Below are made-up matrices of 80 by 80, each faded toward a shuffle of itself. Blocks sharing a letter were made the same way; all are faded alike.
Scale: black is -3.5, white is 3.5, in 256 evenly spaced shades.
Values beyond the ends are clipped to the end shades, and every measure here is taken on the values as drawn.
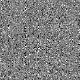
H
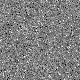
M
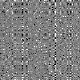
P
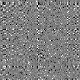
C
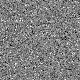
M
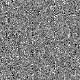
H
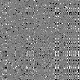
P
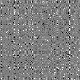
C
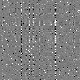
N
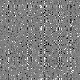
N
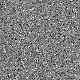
M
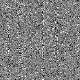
H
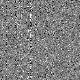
H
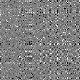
C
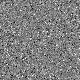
M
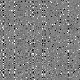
N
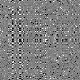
P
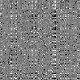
P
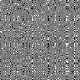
P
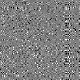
C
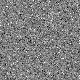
M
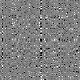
C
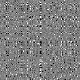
C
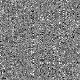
H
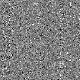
H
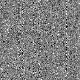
H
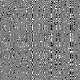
P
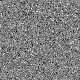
M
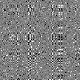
P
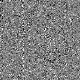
H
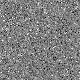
M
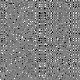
P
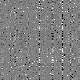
N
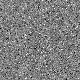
M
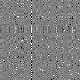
P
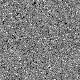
M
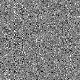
H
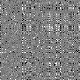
P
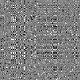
P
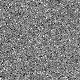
M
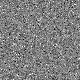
M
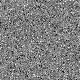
M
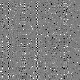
N
